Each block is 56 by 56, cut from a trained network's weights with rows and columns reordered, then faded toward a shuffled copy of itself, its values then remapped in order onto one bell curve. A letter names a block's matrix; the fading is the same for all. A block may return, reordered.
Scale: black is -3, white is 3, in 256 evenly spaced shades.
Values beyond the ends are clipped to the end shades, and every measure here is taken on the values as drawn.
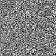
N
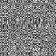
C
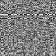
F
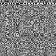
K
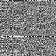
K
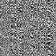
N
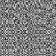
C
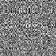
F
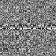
F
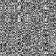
N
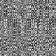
C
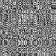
C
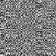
C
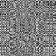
C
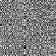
C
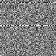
F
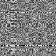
F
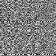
K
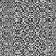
C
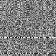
F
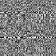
F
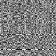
F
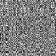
F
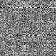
K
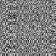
C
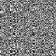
N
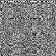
F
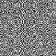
C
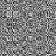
C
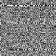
K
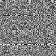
F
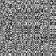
C
